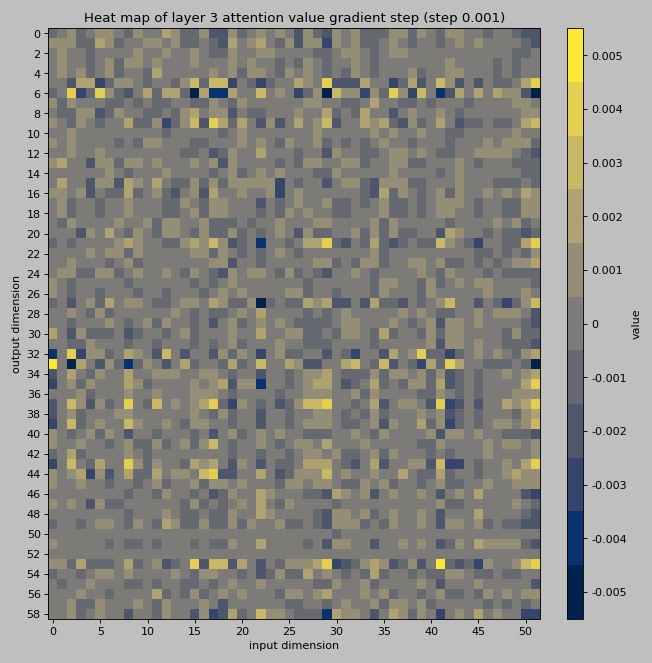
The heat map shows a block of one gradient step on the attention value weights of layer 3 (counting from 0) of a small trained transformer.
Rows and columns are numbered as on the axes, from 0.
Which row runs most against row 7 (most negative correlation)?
2
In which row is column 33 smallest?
6
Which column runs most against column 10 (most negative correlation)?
38
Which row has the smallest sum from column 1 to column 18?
33
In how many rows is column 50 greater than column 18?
19
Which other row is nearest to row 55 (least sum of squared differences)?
48
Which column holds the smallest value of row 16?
24
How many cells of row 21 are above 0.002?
4
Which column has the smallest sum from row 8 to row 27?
22
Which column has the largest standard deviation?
51
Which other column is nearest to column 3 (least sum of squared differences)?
26
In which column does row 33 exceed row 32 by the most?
0
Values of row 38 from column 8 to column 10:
0.001 0 0
